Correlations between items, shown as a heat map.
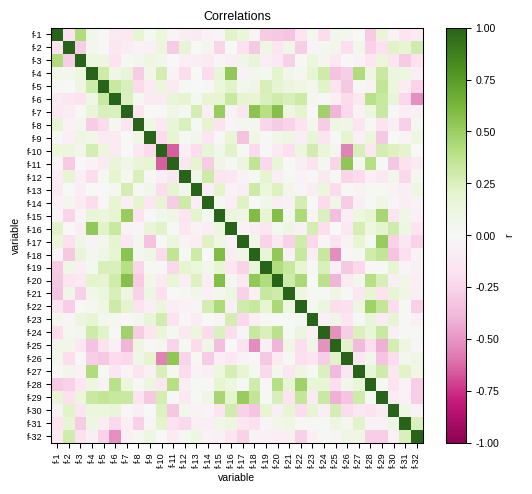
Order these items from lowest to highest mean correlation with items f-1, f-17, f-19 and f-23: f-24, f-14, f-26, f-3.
f-26, f-24, f-14, f-3
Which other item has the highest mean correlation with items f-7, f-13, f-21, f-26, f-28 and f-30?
f-20
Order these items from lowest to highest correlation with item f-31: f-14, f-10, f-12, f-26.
f-12, f-14, f-26, f-10
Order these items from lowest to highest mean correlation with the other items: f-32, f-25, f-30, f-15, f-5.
f-25, f-32, f-30, f-5, f-15
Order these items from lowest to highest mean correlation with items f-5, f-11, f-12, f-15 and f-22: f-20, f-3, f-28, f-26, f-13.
f-26, f-3, f-13, f-28, f-20
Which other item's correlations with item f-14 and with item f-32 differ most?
f-6
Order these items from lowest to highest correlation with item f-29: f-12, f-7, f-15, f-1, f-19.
f-12, f-19, f-1, f-7, f-15
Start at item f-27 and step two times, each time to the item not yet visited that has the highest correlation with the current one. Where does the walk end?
f-16
